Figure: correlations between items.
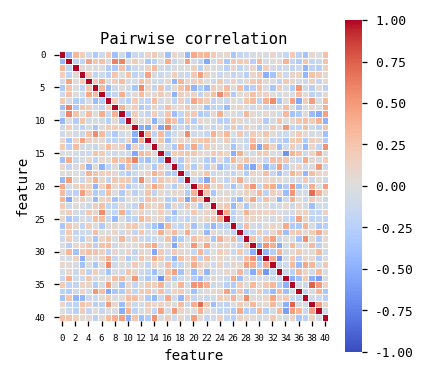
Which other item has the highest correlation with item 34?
11
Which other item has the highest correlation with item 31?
29
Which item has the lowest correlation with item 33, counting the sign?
31
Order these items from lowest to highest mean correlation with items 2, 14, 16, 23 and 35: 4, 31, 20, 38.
4, 38, 31, 20
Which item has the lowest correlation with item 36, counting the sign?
7
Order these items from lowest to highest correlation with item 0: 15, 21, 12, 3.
12, 15, 3, 21
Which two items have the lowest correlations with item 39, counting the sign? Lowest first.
34, 9
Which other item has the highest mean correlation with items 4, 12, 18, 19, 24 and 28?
6
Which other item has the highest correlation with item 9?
1
